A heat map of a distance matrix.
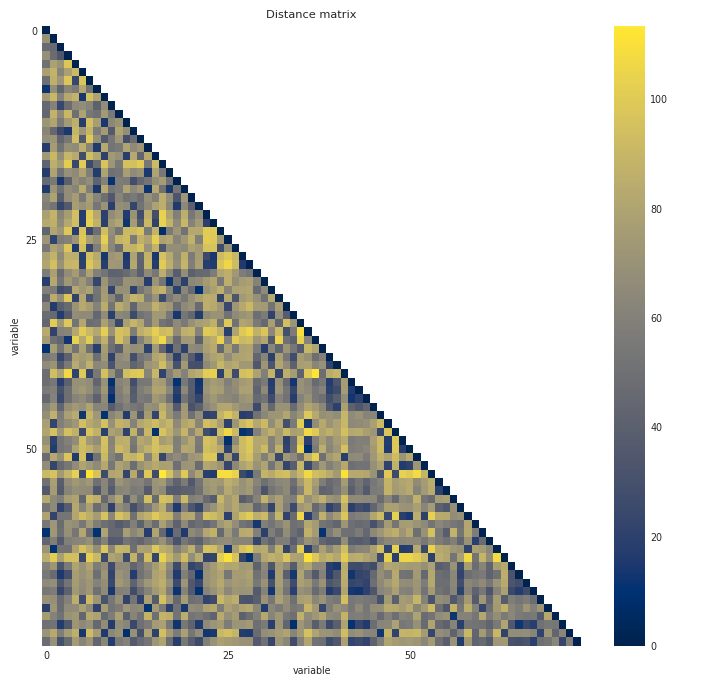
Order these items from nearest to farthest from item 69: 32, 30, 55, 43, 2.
30, 55, 2, 32, 43
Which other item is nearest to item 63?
28
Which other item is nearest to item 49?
25
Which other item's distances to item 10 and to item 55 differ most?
54
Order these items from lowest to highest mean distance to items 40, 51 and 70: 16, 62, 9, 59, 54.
9, 59, 54, 16, 62
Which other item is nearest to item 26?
4
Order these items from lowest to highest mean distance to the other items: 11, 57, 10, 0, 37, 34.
34, 57, 0, 11, 10, 37
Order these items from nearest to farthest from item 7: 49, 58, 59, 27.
59, 49, 58, 27
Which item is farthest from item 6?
53
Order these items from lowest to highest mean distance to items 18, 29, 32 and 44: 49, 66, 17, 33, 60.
66, 60, 17, 33, 49
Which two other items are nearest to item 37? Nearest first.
3, 12
